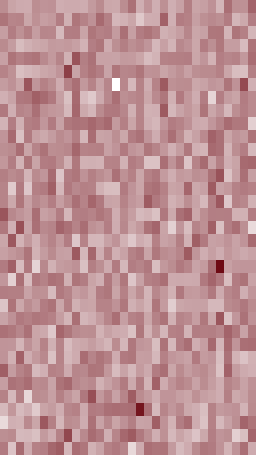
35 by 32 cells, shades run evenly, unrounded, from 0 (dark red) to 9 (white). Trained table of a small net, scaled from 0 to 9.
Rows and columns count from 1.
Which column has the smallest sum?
10
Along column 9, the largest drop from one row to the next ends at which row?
6
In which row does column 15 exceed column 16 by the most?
7
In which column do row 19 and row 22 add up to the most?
17
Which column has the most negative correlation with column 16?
23
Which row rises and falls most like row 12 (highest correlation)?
16
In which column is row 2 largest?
18
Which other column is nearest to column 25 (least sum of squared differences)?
26
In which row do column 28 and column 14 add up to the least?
21
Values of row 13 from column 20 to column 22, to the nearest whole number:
7 4 5
